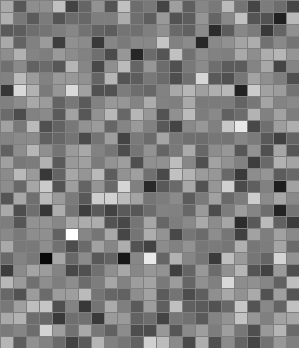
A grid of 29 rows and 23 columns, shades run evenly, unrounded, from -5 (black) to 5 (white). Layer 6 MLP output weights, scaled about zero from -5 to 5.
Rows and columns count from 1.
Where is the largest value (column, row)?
6, 20
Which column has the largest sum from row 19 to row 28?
18
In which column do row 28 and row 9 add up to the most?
4
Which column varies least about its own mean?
3
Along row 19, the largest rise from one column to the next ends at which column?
21
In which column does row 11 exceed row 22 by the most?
10
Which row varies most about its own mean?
22
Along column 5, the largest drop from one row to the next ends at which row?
2
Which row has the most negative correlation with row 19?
27
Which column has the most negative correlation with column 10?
12
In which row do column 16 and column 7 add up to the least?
26
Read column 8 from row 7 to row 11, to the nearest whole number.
-1 -2 0 1 1
